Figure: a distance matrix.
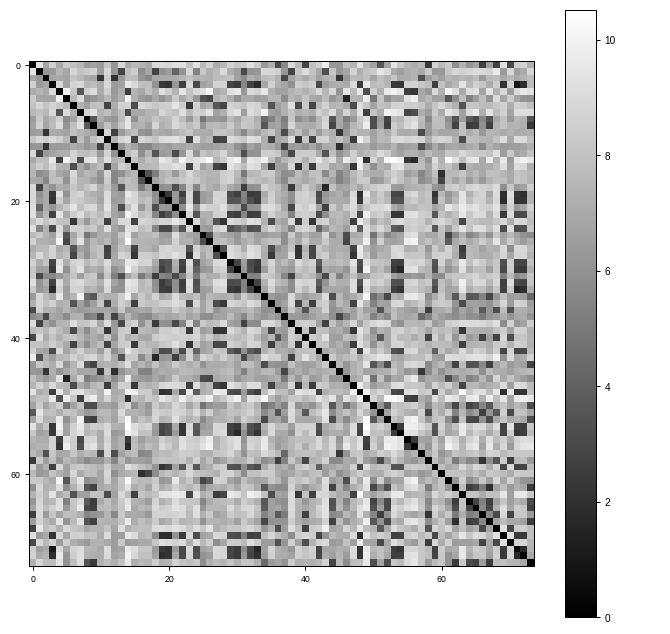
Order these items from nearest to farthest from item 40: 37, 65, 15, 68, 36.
68, 36, 37, 65, 15
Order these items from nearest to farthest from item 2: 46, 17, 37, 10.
10, 37, 17, 46
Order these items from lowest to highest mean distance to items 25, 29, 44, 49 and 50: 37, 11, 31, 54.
37, 54, 31, 11
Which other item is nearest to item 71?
3
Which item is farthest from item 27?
48
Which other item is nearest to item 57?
45
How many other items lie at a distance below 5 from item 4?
5
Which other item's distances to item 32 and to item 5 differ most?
46
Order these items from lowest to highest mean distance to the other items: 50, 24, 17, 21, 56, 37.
37, 50, 24, 17, 21, 56
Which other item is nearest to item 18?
43
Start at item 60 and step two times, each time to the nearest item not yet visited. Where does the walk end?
17
